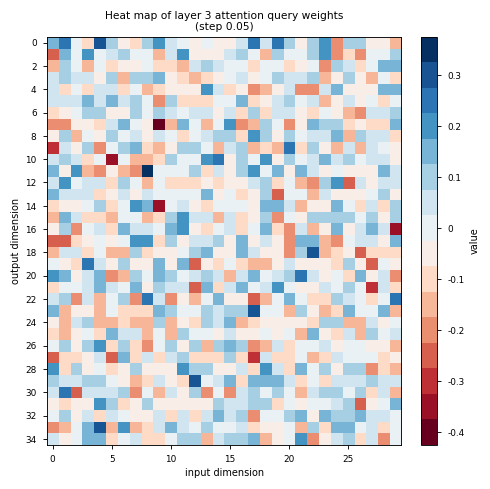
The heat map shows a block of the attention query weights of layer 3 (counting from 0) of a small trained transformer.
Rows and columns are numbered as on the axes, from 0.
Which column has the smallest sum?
5
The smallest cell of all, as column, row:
9, 7
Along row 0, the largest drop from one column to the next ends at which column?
24
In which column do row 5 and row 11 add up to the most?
8
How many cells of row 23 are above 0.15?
1
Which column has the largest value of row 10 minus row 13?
14
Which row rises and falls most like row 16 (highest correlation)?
27
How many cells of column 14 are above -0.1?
29
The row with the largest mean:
0
